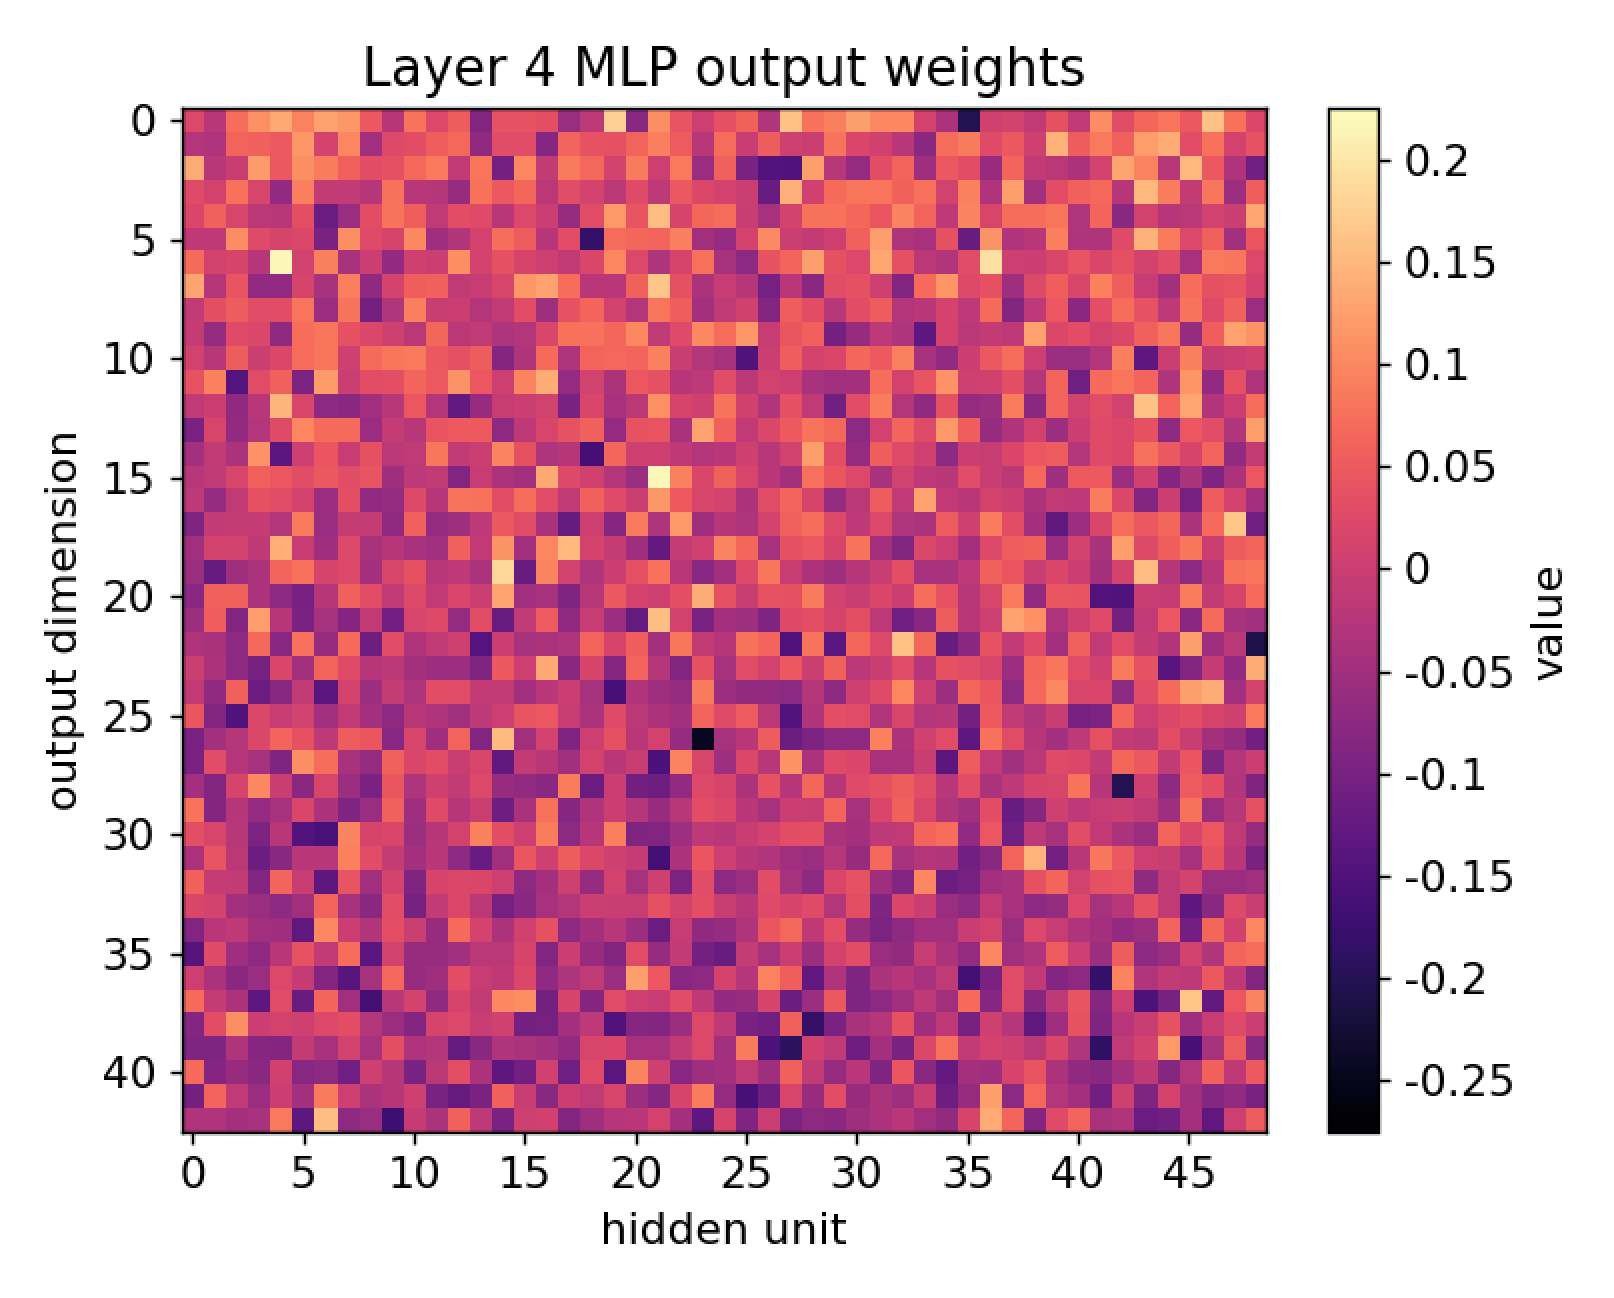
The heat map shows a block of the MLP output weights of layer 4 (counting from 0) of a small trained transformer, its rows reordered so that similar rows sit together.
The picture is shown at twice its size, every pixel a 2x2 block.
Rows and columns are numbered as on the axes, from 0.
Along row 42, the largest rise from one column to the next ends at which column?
6
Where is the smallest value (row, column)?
26, 23
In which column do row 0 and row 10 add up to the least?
35
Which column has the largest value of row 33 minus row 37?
43
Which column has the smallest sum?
8
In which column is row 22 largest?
32
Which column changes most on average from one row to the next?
48
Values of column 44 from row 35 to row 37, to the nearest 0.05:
-0.05 0 -0.1
